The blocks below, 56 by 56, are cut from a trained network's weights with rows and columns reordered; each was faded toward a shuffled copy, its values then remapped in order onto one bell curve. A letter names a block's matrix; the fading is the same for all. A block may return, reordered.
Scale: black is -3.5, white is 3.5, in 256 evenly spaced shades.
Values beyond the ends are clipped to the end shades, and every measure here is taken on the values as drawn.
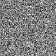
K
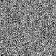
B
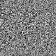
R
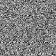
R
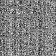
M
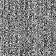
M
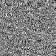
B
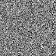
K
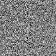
K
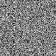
B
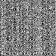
M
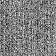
M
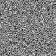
B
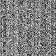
M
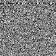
K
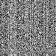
M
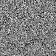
R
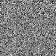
R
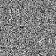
B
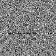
K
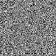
K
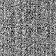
M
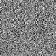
B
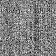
M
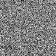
R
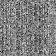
M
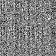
M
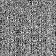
M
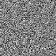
B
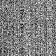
M
